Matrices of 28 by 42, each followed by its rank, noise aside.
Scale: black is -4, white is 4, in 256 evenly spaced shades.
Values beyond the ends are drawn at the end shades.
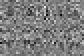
five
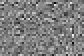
five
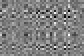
two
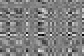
two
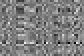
three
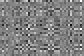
two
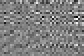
three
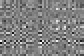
three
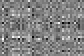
three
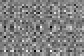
two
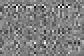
three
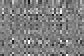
three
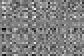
three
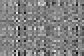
two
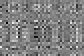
three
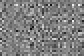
four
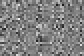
four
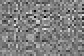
four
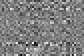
four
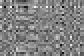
four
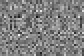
six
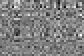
three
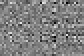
four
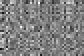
three
